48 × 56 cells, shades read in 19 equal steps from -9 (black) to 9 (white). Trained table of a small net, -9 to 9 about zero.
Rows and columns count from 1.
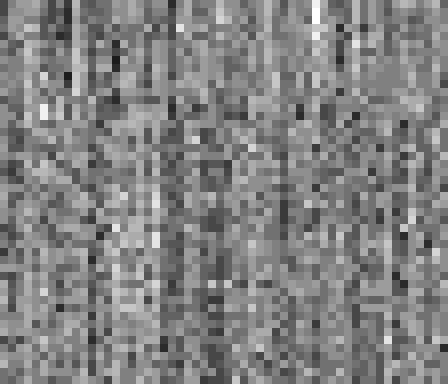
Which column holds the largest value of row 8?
10
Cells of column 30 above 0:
29
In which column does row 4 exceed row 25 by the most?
23
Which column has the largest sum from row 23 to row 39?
20
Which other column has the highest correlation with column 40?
28
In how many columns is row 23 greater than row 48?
21
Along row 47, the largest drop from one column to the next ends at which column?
12
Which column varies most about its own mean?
40
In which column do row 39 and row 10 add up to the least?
9
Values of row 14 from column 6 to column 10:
8 0 4 -3 3
